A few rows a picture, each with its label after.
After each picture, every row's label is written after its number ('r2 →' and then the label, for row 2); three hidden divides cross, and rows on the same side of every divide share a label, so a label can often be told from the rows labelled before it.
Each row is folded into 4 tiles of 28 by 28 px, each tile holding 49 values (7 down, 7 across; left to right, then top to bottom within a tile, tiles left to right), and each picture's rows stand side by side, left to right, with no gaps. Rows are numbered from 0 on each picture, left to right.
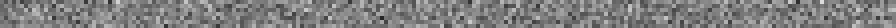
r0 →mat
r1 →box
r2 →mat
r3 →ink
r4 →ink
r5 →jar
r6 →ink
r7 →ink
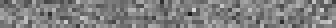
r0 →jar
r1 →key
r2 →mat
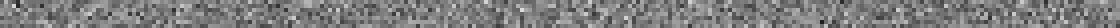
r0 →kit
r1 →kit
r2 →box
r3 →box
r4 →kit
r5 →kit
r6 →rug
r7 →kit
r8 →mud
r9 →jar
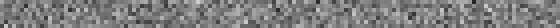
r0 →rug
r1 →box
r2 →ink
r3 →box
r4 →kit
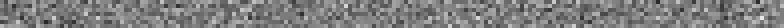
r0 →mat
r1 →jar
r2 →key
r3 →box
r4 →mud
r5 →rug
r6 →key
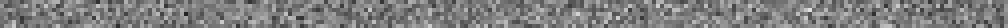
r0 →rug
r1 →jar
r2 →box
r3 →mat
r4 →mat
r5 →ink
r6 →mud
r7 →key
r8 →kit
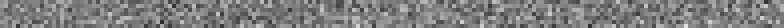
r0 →ink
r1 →kit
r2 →mat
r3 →box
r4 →kit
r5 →key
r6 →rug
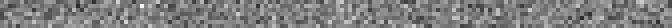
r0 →ink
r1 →ink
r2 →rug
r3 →kit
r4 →box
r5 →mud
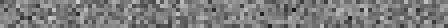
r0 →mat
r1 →ink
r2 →kit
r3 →kit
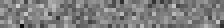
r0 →mud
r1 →box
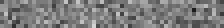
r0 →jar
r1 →rug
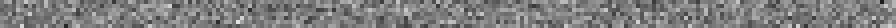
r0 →key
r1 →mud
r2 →kit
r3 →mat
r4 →kit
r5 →ink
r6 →jar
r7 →ink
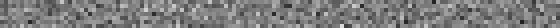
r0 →mat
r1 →jar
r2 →mud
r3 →mat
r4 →rug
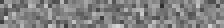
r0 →key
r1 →key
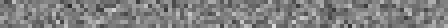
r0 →jar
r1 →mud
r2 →box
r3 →box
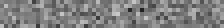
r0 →box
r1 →mud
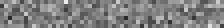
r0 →jar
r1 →ink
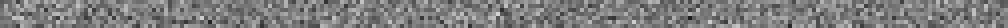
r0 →box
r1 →rug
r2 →box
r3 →ink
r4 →kit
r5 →box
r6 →mat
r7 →jar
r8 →mud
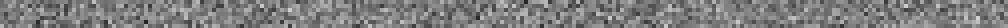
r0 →box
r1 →mat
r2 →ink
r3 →kit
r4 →kit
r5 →ink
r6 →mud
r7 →box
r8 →box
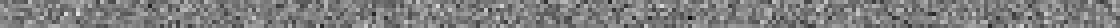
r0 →mud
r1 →box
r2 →mat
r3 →box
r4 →rug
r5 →kit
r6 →rug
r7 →rug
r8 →kit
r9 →rug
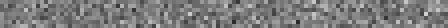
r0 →mat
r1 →jar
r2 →ink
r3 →kit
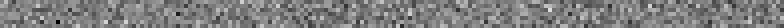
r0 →ink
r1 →kit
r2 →rug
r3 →ink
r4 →kit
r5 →mat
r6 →kit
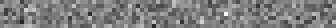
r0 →mat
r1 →mat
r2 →kit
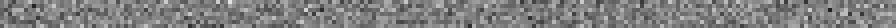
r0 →ink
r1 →mud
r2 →key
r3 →mud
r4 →ink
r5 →box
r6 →box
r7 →key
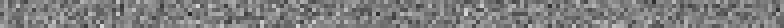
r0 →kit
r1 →key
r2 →mat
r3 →mud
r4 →mat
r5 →rug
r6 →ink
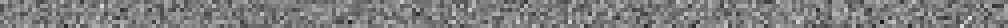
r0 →key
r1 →kit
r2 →mud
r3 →jar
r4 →kit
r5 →jar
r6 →ink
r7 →kit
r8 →jar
